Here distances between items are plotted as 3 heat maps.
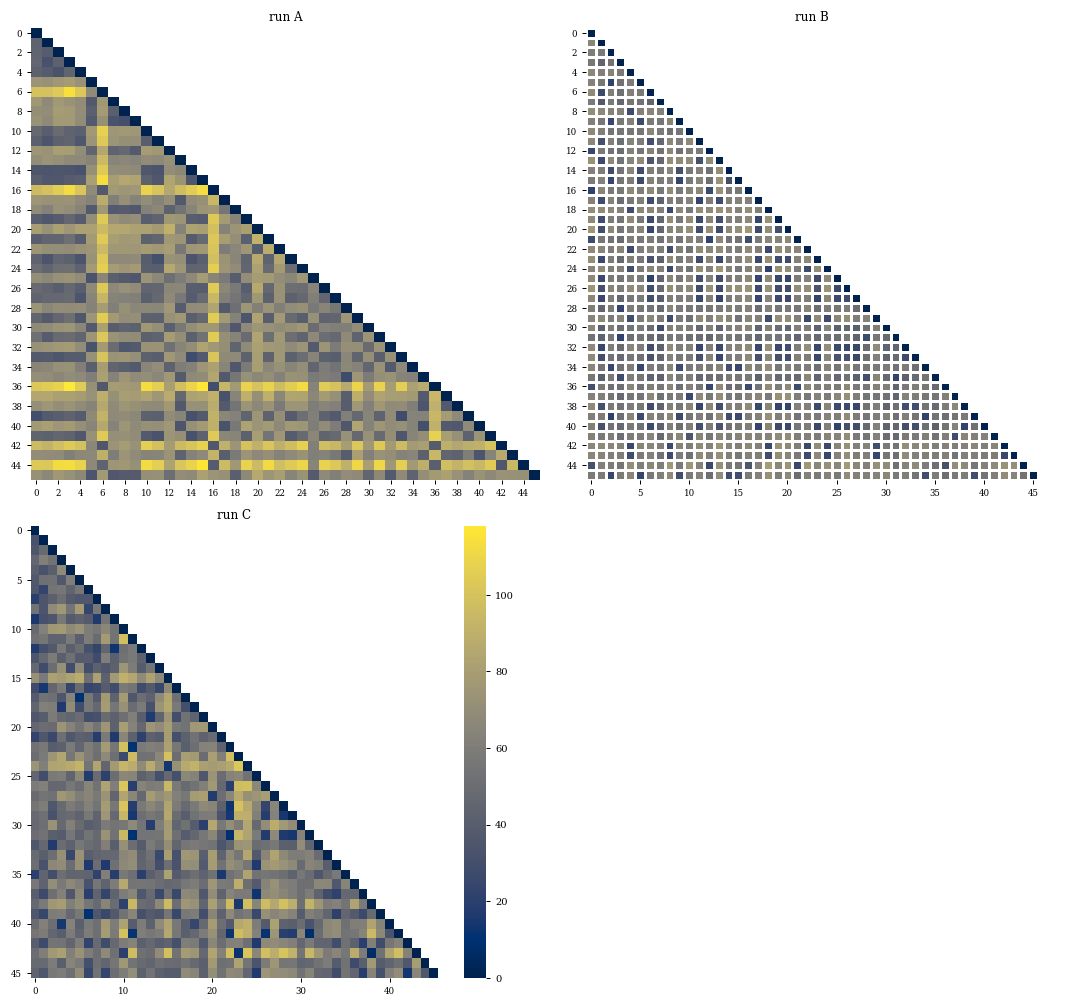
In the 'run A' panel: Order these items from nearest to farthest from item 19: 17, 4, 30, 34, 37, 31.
4, 31, 34, 30, 17, 37
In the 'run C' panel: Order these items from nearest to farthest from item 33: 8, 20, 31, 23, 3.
8, 23, 31, 3, 20
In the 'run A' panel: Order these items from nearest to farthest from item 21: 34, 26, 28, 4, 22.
4, 26, 34, 28, 22
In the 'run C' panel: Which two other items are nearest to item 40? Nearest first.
3, 18
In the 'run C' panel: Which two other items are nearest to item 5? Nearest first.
17, 18
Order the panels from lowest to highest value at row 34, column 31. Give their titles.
run B, run C, run A
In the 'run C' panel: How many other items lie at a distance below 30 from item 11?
6
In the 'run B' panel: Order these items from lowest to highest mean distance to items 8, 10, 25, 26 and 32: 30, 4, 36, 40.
40, 30, 4, 36
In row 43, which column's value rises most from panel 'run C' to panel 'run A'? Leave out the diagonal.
23
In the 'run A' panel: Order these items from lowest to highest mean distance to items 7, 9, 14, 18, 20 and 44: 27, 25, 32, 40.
25, 32, 27, 40
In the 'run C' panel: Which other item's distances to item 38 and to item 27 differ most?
43
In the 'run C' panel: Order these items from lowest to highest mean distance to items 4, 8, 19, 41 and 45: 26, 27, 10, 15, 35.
35, 26, 15, 10, 27
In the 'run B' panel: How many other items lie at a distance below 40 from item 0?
5
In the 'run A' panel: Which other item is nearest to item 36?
16
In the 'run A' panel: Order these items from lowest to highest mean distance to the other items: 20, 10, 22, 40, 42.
10, 40, 22, 20, 42
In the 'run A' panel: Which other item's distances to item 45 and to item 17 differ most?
37
